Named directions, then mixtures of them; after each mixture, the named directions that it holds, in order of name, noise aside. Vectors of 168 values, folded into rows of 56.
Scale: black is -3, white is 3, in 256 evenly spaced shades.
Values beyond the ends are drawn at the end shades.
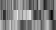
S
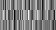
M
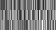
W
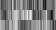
S, W.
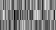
M, S.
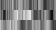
S.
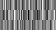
M.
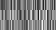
W.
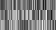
S, W.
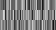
M, W.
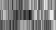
S.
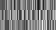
W.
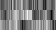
S, W.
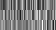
M, W.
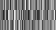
M.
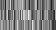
M, S.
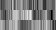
S, W.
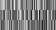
W.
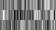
M, S, W.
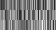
W.
